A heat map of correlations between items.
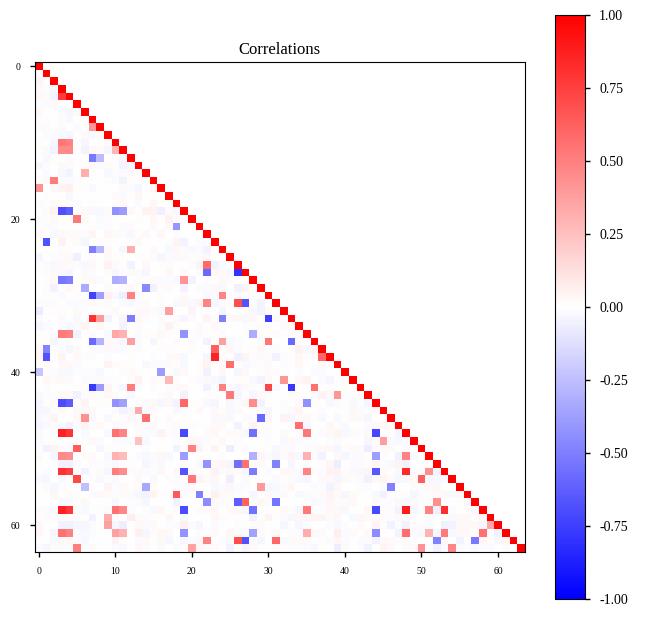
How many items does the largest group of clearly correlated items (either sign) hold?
13
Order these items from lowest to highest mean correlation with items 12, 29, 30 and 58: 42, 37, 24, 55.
37, 55, 24, 42
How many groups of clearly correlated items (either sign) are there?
14
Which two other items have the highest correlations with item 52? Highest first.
27, 57
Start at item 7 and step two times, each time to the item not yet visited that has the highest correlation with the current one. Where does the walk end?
8
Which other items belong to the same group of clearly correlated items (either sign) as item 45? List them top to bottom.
13, 49
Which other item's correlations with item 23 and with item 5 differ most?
38
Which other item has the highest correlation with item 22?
26
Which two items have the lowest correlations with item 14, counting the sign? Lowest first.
29, 55
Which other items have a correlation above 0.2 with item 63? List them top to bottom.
5, 20, 50, 54
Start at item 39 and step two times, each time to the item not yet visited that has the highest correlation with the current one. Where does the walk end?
43
